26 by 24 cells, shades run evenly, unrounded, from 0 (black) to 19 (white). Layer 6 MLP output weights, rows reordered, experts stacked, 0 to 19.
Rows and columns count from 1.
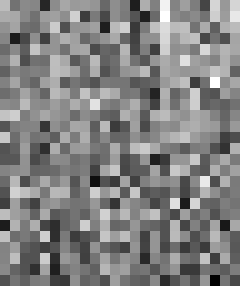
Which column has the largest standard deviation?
17
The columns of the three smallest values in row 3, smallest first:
11, 14, 7
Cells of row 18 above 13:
8
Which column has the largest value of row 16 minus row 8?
12
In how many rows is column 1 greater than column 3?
15
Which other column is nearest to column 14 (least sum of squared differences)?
3
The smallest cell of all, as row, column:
26, 22
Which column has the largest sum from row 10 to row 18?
20
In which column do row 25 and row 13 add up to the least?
6
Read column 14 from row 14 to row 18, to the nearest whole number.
14 7 7 5 15
